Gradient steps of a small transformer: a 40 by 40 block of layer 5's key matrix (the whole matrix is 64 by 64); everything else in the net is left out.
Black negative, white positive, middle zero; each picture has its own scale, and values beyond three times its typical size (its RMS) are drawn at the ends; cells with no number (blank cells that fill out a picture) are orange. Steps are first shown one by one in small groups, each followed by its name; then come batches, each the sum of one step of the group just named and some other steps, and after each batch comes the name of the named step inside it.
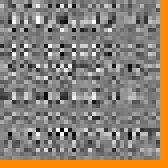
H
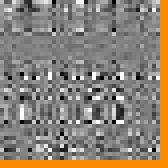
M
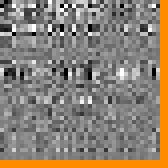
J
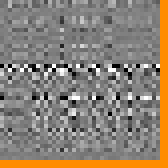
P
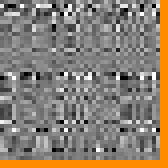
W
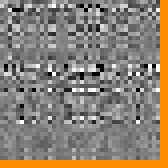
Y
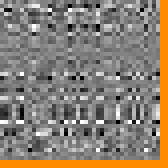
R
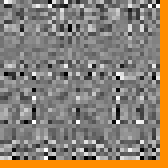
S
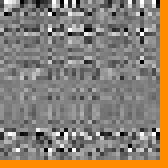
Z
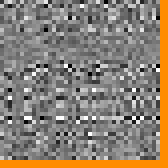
S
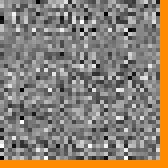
Y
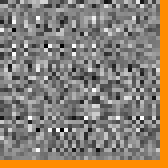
H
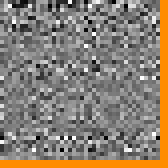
Z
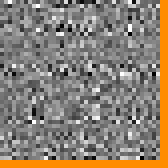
S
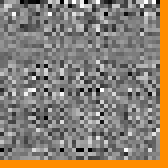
Z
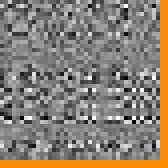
W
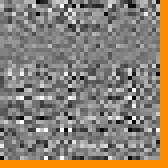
R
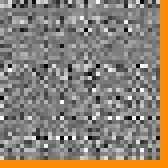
P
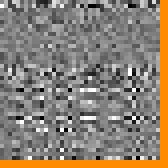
Y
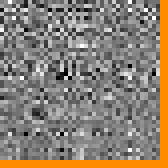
Z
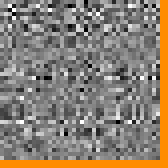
R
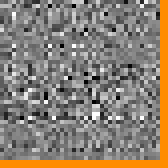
H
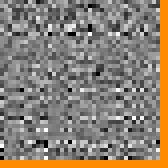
Y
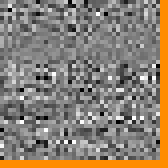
R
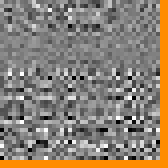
R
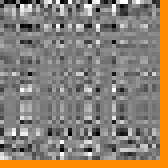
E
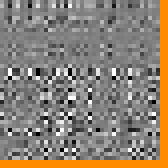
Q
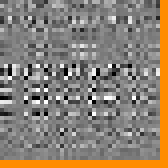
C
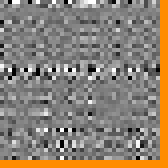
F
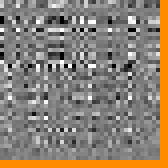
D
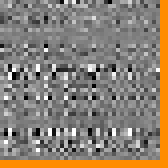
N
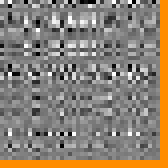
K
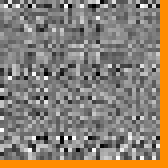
C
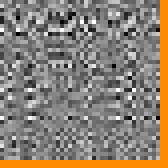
D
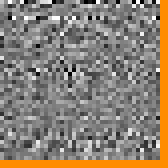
K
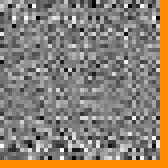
K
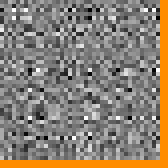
C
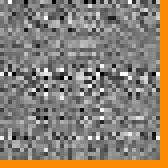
K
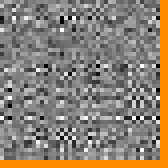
D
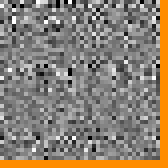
Q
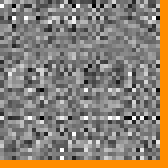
K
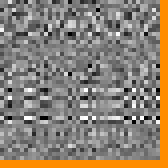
K
